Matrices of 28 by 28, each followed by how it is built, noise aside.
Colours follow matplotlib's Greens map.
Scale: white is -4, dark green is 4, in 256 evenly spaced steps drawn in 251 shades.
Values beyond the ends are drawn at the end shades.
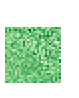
upper triangular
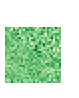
upper triangular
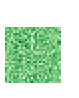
low rank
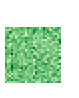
uneven columns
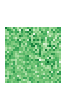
upper triangular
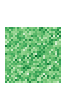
Hankel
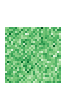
Hankel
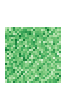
Hankel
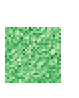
Hankel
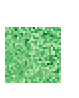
upper triangular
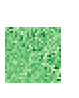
upper triangular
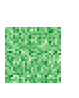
low rank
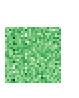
uneven columns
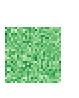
low rank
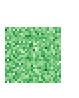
repeating rows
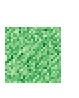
Hankel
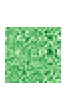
low rank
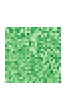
upper triangular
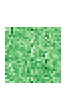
uneven columns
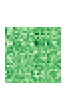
low rank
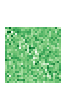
banded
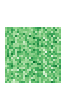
repeating rows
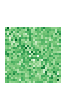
banded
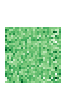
uneven columns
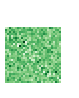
banded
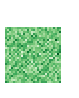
Hankel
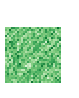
Hankel
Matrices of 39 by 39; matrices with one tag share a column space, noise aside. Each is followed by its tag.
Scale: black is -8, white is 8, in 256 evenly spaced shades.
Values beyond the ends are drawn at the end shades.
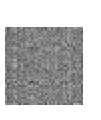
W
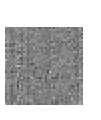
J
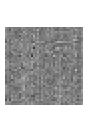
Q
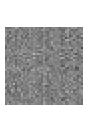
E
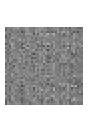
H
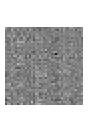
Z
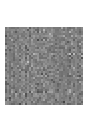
E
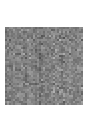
E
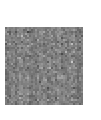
Q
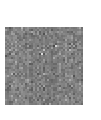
H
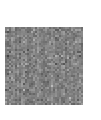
Z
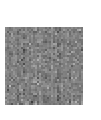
J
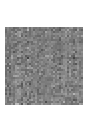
Z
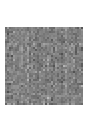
W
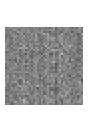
H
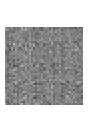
W
